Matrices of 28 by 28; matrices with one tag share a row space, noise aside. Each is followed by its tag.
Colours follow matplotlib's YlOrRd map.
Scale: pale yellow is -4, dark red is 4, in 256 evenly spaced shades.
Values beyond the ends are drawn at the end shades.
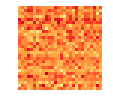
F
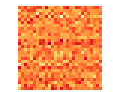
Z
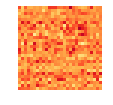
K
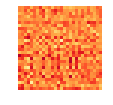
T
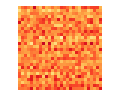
Z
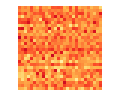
T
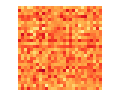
K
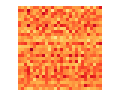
T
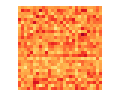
K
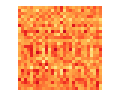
Z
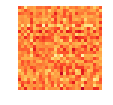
Z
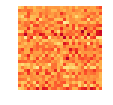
T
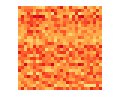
F
